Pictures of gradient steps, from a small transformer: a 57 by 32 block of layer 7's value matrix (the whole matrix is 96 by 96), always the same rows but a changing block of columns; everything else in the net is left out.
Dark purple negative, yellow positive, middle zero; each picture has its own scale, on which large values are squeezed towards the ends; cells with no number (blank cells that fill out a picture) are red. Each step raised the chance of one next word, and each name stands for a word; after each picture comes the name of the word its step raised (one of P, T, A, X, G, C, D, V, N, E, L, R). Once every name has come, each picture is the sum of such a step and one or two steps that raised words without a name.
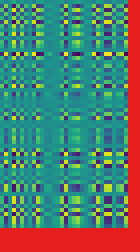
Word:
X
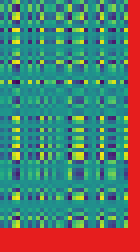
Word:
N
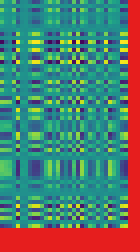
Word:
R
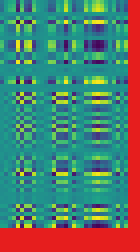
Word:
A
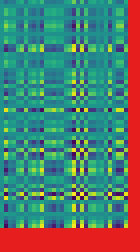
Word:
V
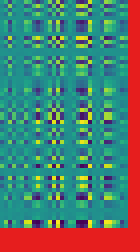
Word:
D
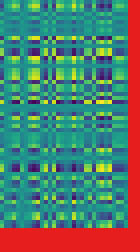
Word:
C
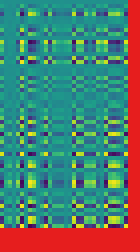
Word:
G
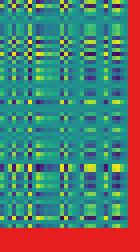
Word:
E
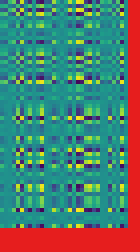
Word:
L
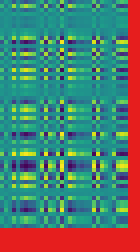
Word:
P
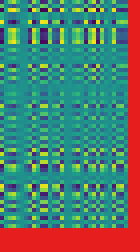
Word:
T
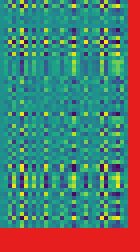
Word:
E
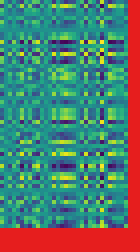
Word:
P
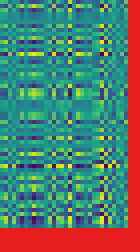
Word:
X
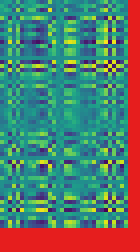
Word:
T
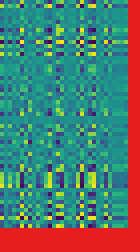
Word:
E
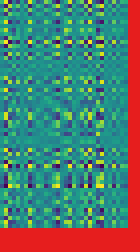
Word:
L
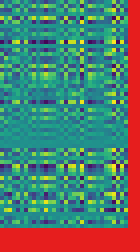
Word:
T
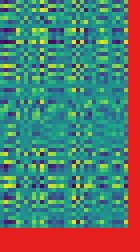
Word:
T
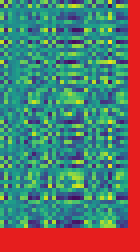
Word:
N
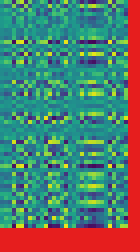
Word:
L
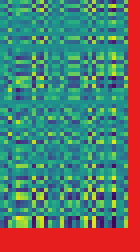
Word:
D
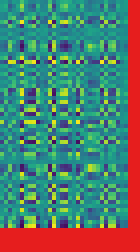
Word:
A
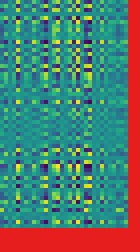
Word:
T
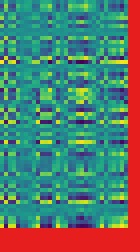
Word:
C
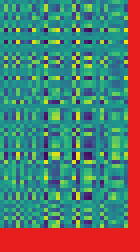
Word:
N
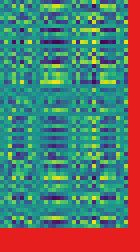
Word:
N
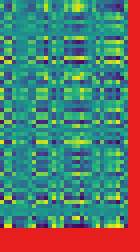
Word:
C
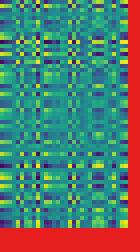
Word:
D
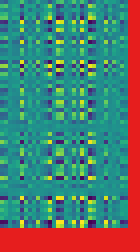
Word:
D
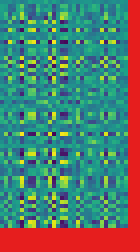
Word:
G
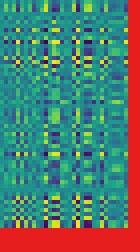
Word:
C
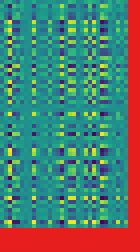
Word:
C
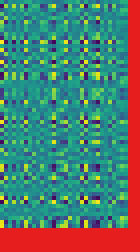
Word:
C
